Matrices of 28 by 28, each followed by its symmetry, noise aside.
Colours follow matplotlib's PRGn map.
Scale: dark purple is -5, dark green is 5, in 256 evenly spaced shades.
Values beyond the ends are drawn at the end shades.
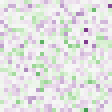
same after a half turn.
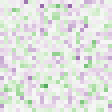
mirrored left to right.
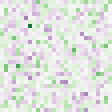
same after a half turn.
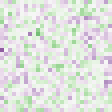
same after a half turn.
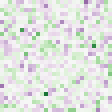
symmetric.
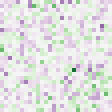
symmetric.
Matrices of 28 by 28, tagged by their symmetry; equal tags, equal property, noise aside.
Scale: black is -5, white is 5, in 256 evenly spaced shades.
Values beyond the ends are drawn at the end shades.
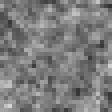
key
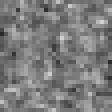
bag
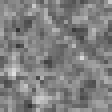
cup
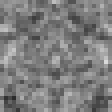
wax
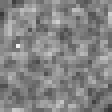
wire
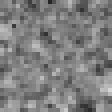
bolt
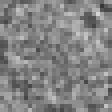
cup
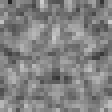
wax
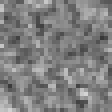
key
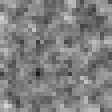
cup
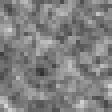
cup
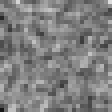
bolt
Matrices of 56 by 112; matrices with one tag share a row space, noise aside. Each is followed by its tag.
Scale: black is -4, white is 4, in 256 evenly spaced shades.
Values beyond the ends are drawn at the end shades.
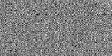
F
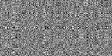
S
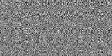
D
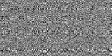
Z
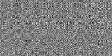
D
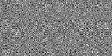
S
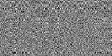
F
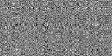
S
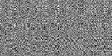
F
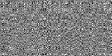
Z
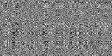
S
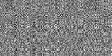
F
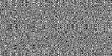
F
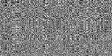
S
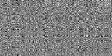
S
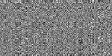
D
